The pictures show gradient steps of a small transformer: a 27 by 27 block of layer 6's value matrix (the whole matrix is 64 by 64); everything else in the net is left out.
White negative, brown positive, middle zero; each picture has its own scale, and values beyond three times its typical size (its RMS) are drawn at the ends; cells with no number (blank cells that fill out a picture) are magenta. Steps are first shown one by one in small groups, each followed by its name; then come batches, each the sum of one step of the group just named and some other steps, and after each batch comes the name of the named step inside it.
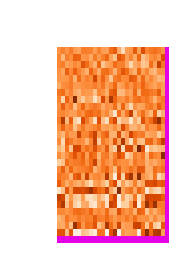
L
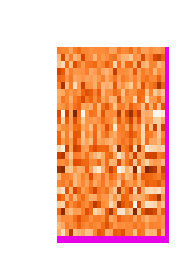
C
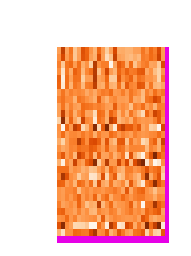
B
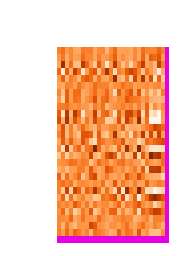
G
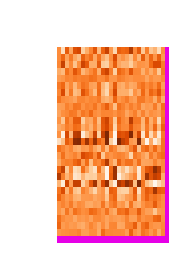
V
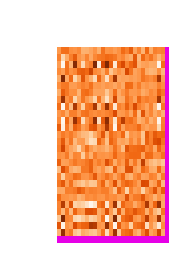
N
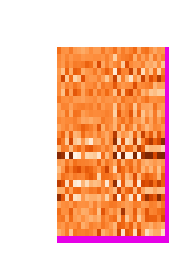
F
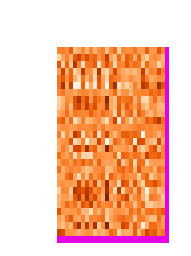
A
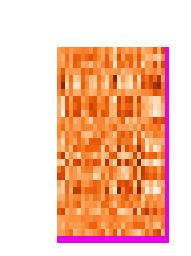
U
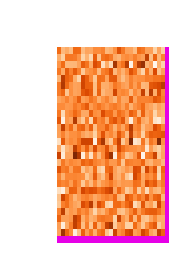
C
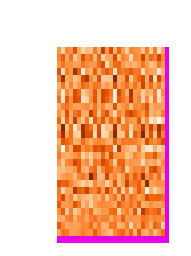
G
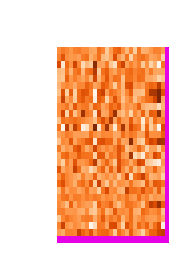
B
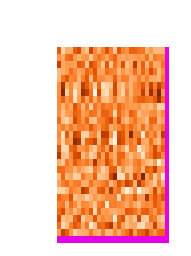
V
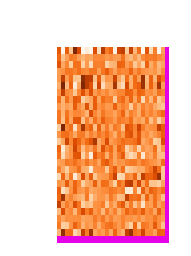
V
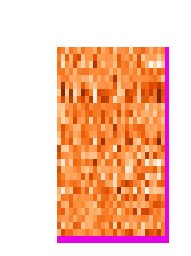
U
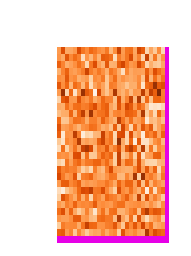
U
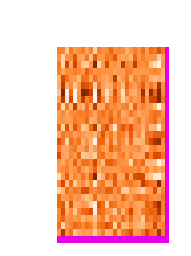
N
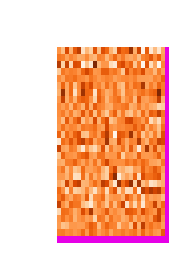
V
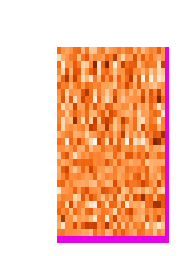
N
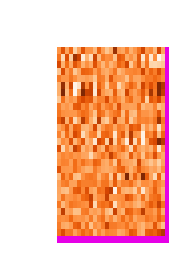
A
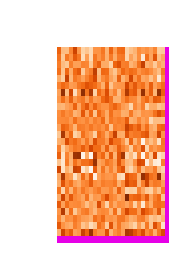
B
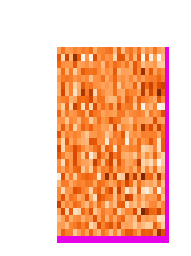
U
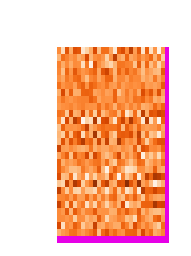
V
